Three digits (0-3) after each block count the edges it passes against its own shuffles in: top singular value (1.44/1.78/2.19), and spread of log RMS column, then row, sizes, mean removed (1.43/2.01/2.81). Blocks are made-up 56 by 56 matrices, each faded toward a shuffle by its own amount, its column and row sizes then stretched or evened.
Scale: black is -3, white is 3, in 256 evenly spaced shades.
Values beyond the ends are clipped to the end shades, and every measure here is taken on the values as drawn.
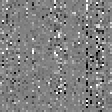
0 3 0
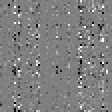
0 3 1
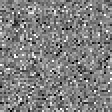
0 0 0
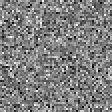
0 0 0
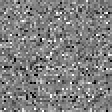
0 0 2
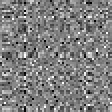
3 1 1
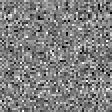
2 0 0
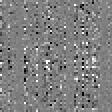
1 3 1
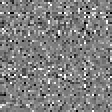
2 1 2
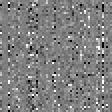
1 3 1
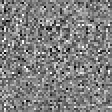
1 1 1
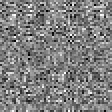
2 1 2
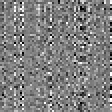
3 3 1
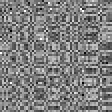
3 0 0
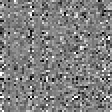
1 3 1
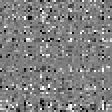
2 2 3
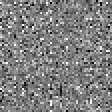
0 2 1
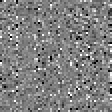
1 2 0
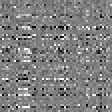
3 2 3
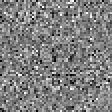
1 1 1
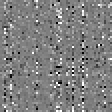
1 3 1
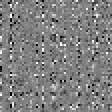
2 3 1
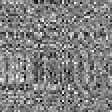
3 1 1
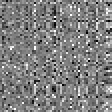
3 2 0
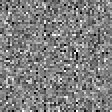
0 2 1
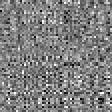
3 1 2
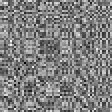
3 0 1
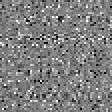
2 0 2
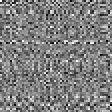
3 1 3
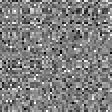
3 0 1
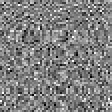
3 0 0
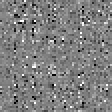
0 2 1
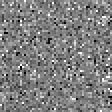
1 1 0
